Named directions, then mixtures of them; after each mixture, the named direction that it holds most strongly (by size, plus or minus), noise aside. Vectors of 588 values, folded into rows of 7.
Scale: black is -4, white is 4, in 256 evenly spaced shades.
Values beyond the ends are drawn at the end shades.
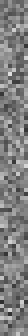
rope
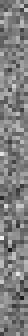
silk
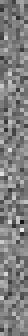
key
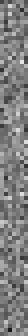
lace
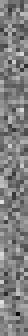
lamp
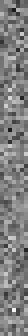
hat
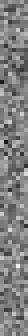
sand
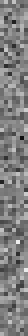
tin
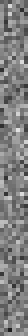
lace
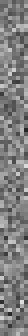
rope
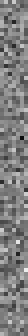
tin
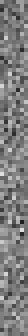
key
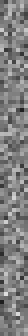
lamp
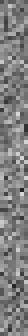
lace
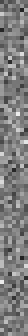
lace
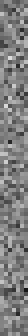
hat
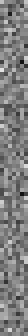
lace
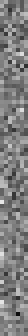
lamp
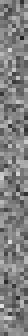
rope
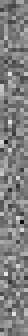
key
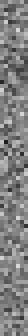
sand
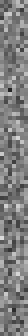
silk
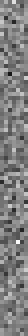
tin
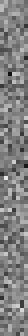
rope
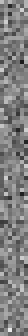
lace
